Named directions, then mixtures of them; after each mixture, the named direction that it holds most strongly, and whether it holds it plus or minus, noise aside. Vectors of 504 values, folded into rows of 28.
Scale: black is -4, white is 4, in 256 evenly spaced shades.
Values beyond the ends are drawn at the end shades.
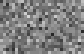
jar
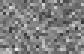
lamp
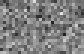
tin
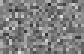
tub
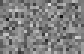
tub, minus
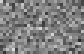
jar, minus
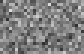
jar, plus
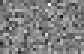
tub, minus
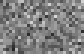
jar, plus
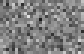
jar, plus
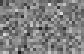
tub, minus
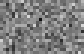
jar, plus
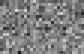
tin, plus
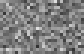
lamp, plus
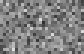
jar, minus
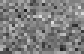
tin, minus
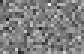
tub, minus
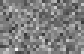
lamp, plus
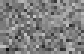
lamp, minus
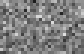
tin, minus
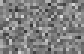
tub, plus
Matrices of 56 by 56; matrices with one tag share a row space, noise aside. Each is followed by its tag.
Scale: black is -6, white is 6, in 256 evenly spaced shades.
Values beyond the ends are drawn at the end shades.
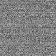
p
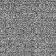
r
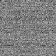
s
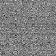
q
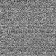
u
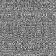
s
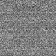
s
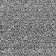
u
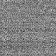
p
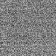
u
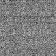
q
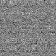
q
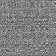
r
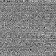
p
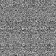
q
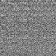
u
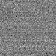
s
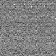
q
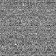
q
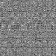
u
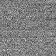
p
